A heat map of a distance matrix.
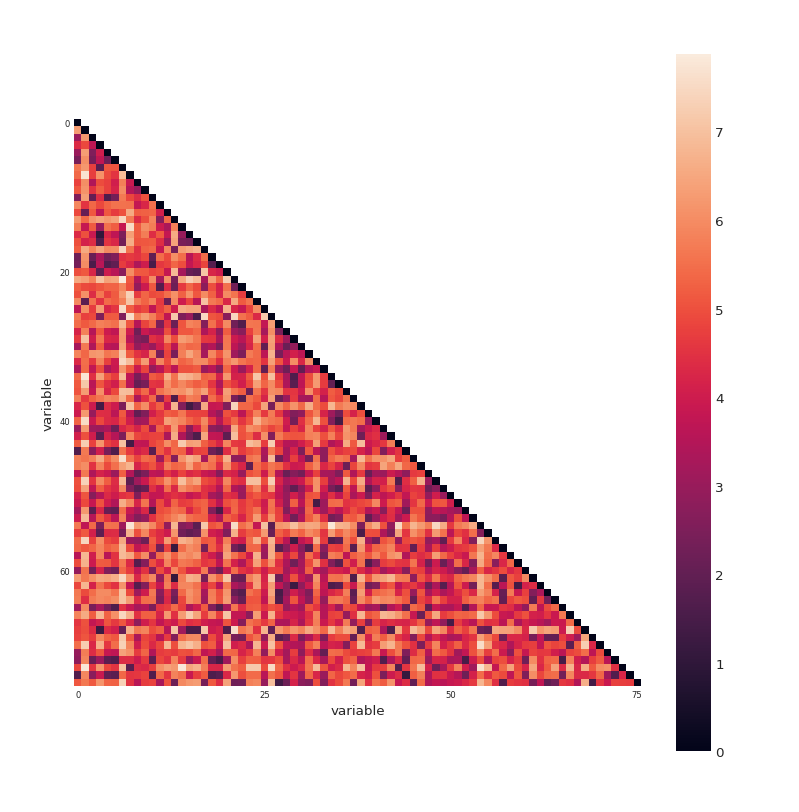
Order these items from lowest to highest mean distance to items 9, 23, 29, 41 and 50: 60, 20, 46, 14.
60, 46, 20, 14
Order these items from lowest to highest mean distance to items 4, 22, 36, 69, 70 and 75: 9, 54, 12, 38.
9, 12, 38, 54
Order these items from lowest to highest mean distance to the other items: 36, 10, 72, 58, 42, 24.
72, 10, 42, 58, 36, 24
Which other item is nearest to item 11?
22
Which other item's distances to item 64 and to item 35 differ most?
40
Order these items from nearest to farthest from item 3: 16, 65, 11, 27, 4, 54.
16, 54, 65, 4, 11, 27
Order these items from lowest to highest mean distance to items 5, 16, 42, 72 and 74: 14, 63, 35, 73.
14, 35, 73, 63
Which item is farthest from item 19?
1
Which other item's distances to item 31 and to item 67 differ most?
50
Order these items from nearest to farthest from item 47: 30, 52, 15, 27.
30, 52, 27, 15
